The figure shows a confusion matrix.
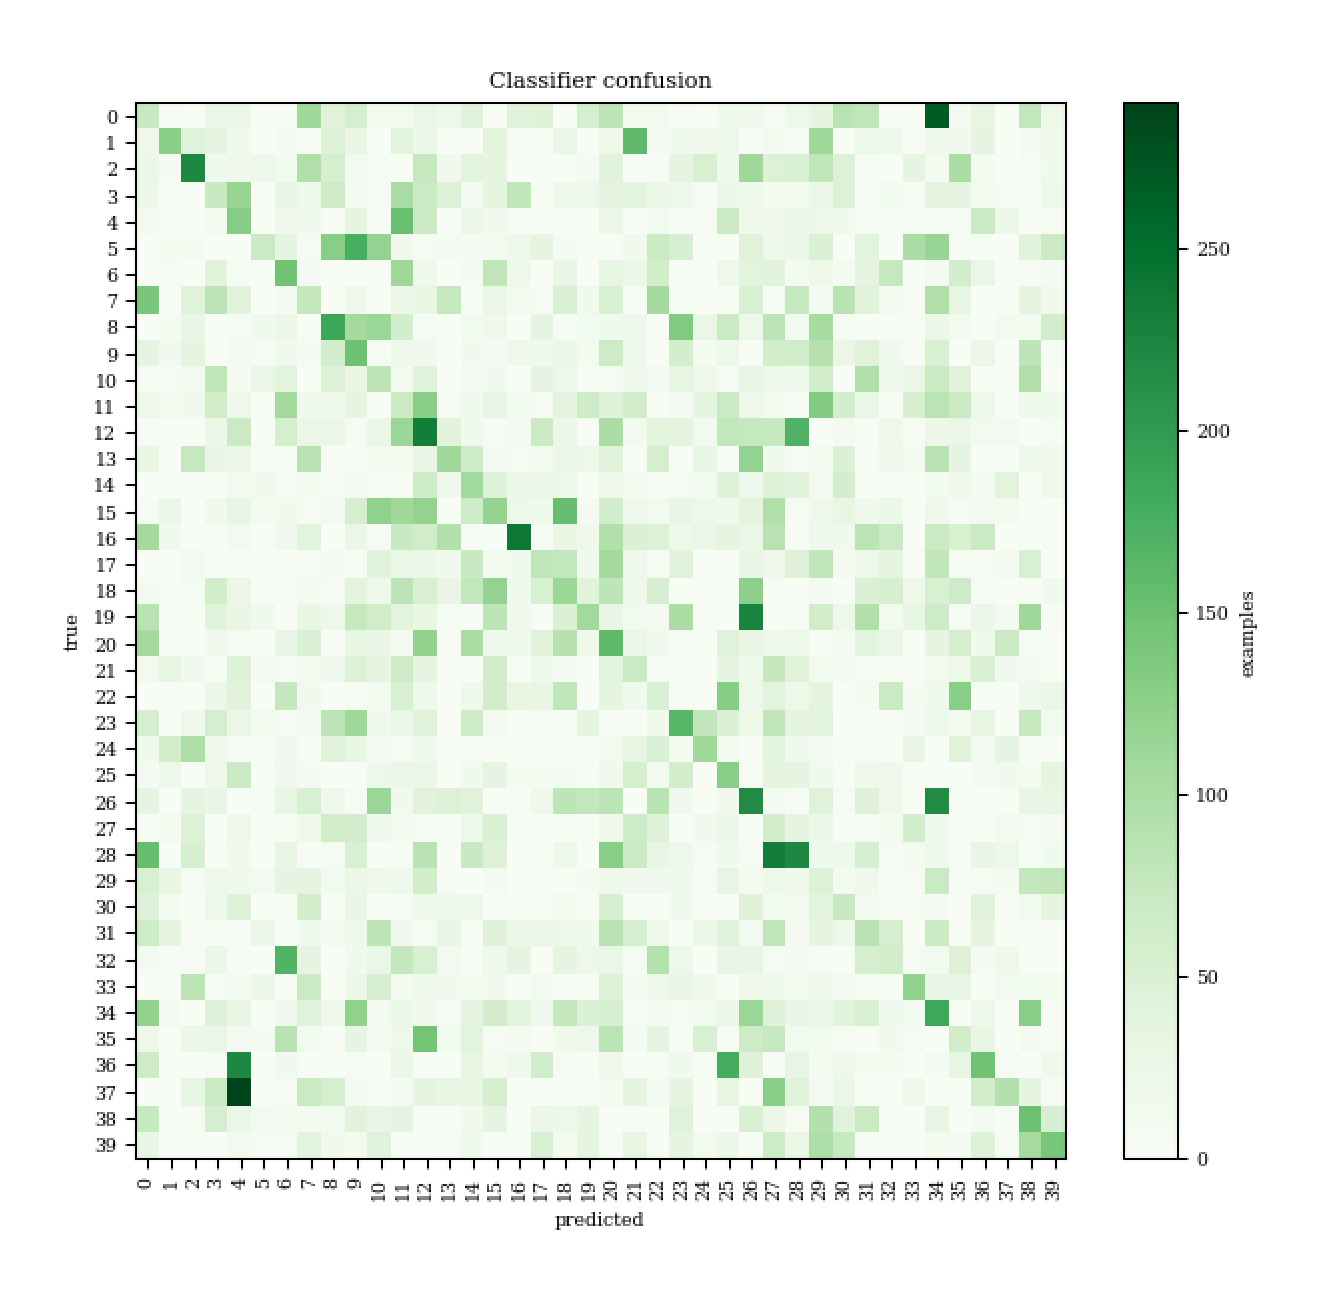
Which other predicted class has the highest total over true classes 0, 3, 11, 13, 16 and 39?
34
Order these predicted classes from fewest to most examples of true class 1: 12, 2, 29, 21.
12, 2, 29, 21
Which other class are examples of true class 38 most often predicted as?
29
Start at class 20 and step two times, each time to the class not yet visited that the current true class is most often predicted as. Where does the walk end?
28
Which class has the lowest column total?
5
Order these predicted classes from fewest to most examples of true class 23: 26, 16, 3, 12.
16, 26, 12, 3
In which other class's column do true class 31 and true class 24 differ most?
2
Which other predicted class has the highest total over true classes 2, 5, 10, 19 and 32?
26
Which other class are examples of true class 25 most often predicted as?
4
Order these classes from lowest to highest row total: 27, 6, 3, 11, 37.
27, 6, 3, 37, 11
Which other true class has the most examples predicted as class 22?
7
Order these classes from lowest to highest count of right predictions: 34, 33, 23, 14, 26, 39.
14, 33, 39, 23, 34, 26
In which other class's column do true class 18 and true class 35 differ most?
15
